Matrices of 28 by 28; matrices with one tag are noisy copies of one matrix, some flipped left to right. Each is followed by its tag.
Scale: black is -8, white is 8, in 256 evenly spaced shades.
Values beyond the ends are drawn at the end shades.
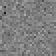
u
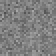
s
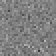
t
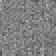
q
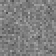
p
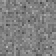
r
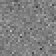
u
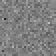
t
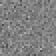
t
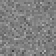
u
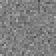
u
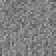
q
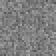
r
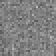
q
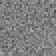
t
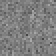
s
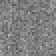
r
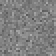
p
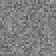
t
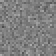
u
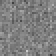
r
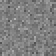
q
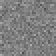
u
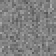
r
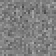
s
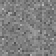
p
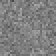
p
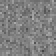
s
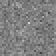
p
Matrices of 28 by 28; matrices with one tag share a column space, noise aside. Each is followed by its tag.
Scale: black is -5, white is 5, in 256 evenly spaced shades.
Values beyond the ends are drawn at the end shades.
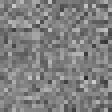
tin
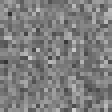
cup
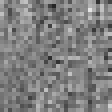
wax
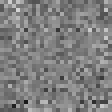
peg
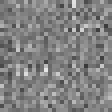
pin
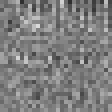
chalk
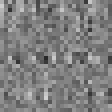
chalk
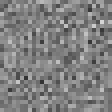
tin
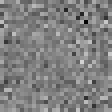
tin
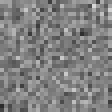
wax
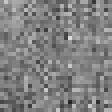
peg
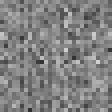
cup
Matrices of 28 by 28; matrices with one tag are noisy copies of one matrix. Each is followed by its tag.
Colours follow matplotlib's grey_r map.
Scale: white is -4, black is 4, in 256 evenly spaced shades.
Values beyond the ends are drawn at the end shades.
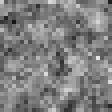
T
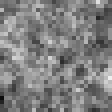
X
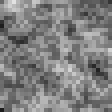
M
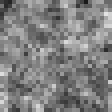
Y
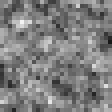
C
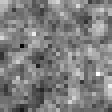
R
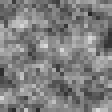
C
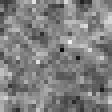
Y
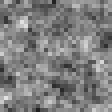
C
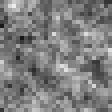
M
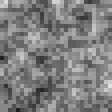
R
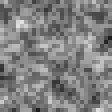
C
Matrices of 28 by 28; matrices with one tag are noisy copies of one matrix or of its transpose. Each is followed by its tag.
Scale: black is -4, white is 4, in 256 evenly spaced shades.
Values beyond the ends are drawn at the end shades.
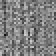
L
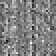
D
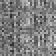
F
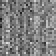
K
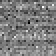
K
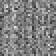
D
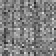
L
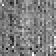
F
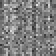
D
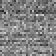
F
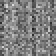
D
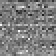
K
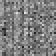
L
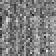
K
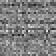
L
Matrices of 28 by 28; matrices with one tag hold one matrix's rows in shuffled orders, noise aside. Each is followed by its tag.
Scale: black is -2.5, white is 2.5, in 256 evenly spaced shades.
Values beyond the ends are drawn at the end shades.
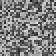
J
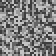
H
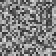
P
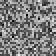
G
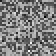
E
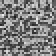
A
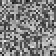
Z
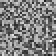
H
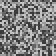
G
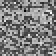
A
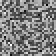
J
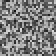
E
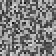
P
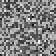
Z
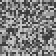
E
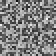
E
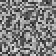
P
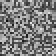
H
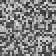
H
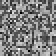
G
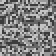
A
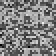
A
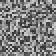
P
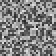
P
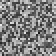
P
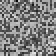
Z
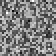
P
